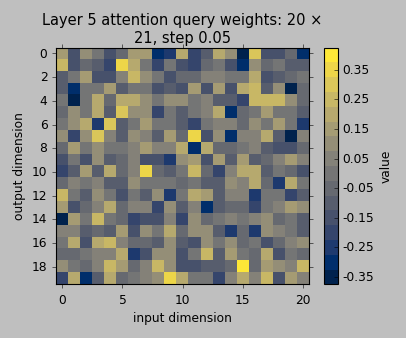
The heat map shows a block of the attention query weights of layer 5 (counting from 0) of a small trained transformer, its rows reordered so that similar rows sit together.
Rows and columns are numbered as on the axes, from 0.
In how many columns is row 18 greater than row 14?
13
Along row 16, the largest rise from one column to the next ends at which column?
3
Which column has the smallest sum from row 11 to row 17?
10
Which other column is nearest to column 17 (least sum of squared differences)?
9
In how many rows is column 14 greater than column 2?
7
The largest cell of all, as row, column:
18, 15
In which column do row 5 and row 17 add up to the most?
5
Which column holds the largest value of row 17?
12
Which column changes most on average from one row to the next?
11
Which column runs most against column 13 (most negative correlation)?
8
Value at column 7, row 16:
-0.05
